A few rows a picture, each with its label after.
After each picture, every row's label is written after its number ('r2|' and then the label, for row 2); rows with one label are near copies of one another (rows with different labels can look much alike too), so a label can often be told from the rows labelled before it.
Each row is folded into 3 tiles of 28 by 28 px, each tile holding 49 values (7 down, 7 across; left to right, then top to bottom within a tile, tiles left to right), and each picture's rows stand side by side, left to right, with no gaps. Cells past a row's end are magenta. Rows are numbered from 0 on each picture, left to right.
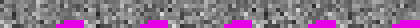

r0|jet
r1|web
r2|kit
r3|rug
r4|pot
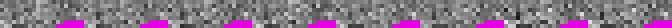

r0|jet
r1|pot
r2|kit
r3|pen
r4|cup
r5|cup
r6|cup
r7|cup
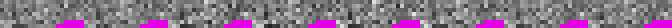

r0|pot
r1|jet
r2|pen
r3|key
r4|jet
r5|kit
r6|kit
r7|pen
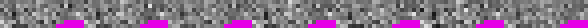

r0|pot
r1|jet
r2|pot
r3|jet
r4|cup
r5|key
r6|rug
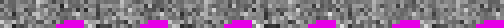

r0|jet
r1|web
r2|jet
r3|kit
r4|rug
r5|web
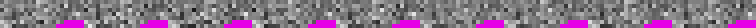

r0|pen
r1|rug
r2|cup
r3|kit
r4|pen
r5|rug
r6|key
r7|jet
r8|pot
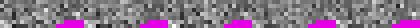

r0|cup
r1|web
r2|rug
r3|rug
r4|jet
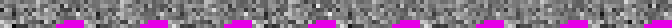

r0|web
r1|jet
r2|web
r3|jet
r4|kit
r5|kit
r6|web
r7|pot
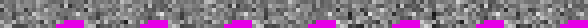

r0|pot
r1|pen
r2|pen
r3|kit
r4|cup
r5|pen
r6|cup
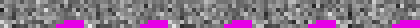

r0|web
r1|rug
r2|kit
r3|pot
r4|jet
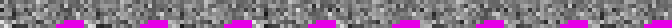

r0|kit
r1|kit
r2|web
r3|web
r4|web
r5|pen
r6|pot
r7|cup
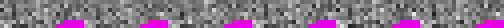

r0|rug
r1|cup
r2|key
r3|rug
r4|web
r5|pot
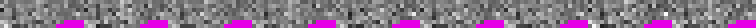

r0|kit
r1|rug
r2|kit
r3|jet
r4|cup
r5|kit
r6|cup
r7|kit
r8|rug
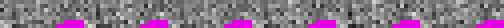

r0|web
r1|rug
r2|rug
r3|pot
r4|pot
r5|pen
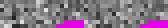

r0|key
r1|rug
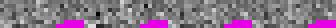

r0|key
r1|key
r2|cup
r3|jet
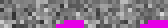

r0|rug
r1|jet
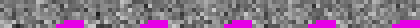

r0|key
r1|key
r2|rug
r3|jet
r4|jet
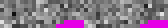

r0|key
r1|pen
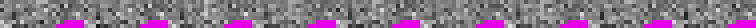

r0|pen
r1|cup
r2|jet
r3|web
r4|cup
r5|rug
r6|web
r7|cup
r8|cup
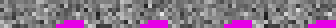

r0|pen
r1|pot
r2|jet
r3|cup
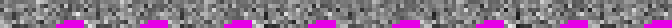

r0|pen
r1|rug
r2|jet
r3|cup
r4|key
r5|key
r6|kit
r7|cup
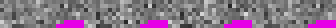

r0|pen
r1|pot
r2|jet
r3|pot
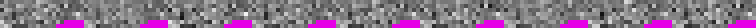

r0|pen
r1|web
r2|cup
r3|cup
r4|pot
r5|pot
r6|kit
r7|key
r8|pot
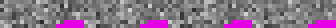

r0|pen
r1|jet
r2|jet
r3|kit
